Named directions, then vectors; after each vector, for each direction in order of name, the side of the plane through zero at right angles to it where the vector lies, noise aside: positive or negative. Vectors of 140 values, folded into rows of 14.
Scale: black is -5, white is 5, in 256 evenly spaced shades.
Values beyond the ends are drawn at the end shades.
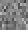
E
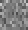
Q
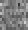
positive, positive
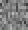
negative, negative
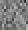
positive, negative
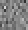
positive, negative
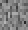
negative, negative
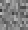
positive, positive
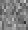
negative, positive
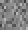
positive, negative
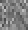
negative, positive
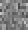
positive, positive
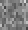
negative, positive
